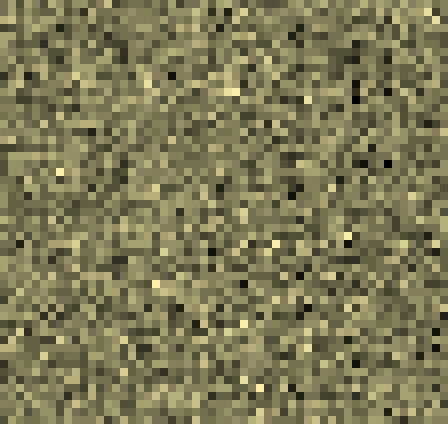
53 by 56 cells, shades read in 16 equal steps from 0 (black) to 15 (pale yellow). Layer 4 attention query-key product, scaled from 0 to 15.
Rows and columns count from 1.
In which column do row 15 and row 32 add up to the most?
30
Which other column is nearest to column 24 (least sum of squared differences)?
18
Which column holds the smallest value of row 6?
45
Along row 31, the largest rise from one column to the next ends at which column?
35
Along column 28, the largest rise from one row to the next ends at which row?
28
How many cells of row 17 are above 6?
38
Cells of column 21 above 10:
5
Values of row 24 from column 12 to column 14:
3 9 5
